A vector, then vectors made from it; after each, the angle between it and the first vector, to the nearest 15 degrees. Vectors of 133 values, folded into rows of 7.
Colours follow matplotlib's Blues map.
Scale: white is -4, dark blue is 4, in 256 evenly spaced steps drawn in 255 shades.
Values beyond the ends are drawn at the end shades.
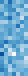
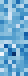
150 degrees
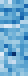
135 degrees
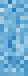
75 degrees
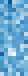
30 degrees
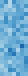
135 degrees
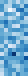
135 degrees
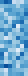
90 degrees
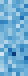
165 degrees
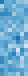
90 degrees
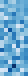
105 degrees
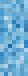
90 degrees
